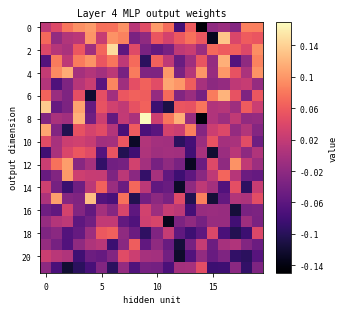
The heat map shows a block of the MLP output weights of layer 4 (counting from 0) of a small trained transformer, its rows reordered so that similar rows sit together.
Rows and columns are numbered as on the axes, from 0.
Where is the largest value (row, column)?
8, 9
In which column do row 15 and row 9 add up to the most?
4
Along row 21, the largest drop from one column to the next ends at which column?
15
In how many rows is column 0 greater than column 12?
15
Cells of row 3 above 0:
13
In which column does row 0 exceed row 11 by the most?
7
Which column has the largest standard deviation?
12
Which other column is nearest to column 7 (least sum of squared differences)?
10
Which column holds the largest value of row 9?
0
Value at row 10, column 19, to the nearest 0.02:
-0.04
